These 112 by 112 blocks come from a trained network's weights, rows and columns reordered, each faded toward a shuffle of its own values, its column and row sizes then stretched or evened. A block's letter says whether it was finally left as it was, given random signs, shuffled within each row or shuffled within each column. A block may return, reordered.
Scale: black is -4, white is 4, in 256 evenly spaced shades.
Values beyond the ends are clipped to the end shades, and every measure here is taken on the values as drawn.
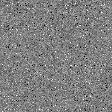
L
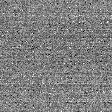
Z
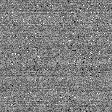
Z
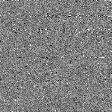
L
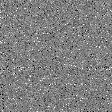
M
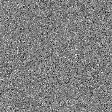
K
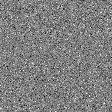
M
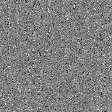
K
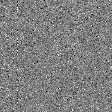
K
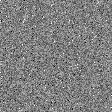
K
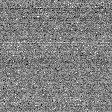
M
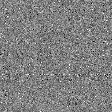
L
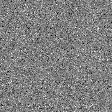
M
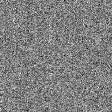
Z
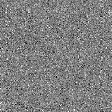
Z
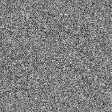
L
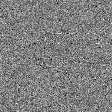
M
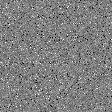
M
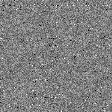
L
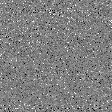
M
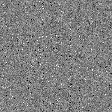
K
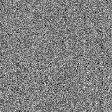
Z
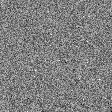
M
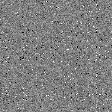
L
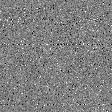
M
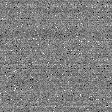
Z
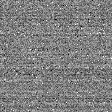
Z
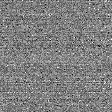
Z
